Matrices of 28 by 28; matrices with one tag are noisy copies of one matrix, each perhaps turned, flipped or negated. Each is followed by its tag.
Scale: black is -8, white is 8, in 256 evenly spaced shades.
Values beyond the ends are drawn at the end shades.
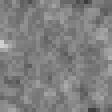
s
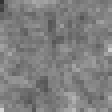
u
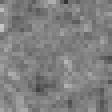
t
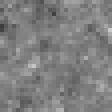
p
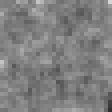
u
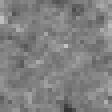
s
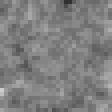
s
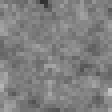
s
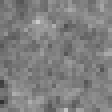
t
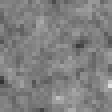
p
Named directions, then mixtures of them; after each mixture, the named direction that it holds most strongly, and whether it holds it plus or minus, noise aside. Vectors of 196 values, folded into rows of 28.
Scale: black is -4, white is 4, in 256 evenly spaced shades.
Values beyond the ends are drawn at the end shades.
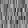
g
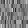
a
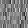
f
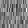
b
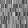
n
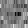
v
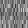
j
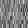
j, minus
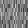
j, minus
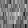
v, minus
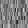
g, plus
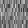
j, minus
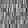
b, minus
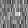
f, plus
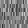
b, plus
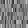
a, plus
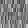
a, plus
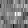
v, minus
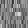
a, plus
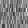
b, plus
